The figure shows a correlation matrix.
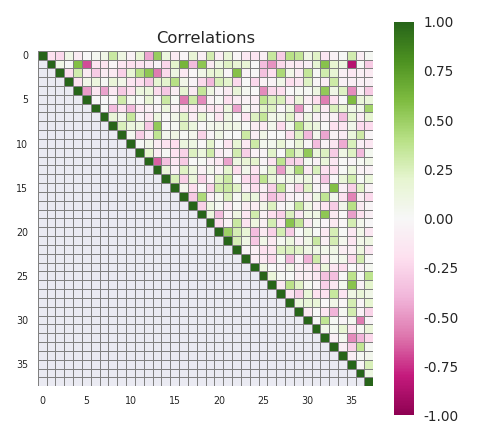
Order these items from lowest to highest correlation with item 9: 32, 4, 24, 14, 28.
32, 4, 28, 24, 14
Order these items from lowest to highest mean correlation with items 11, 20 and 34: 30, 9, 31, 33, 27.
9, 33, 27, 31, 30
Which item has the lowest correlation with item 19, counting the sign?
3
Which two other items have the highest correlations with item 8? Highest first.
13, 29
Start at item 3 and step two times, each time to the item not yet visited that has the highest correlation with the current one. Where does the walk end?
33
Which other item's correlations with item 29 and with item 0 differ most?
6
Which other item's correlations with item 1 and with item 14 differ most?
35
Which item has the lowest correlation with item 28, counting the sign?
23
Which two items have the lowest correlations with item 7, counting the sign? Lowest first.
4, 34
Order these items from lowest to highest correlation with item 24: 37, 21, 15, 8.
21, 15, 8, 37
